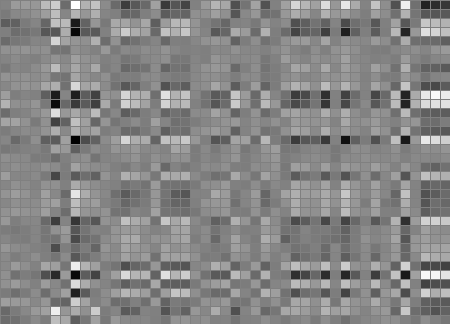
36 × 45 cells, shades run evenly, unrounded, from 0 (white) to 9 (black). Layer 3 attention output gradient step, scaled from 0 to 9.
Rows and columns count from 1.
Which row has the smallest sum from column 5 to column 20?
3
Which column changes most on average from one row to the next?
8
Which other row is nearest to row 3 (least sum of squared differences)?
33
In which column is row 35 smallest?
6
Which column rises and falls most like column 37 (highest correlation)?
28
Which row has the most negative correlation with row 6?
36
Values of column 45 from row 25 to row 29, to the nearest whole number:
2 4 4 3 3
